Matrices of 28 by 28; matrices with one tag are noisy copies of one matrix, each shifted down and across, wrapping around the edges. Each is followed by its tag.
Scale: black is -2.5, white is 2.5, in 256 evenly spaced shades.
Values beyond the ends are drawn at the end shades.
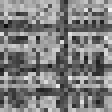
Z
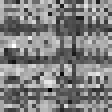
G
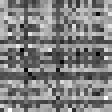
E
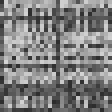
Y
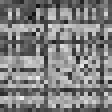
Y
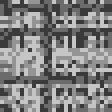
Z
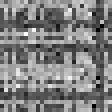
Z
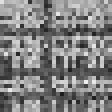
Z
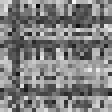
Z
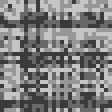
G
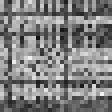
Y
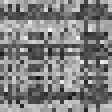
G
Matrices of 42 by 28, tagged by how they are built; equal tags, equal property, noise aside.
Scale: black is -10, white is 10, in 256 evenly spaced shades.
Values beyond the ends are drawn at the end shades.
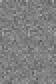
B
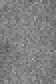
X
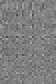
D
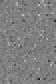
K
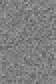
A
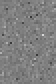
K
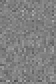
D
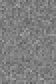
B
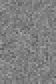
A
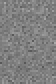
B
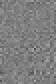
D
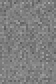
B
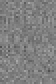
D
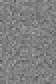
D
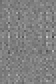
D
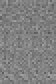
B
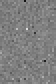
K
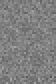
B
